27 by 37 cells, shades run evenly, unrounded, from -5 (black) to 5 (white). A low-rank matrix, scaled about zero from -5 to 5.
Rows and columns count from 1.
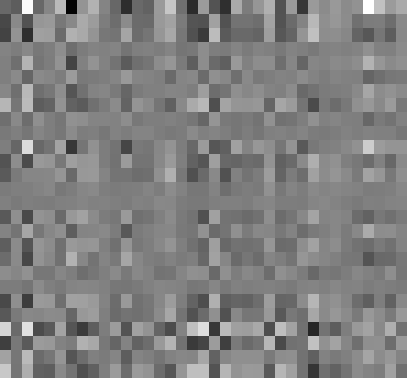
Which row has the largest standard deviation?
1
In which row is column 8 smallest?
24
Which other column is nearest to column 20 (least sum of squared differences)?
4
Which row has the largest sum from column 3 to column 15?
3
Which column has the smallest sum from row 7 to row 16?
21
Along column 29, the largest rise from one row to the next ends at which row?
25
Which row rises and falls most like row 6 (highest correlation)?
19
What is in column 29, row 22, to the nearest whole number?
2
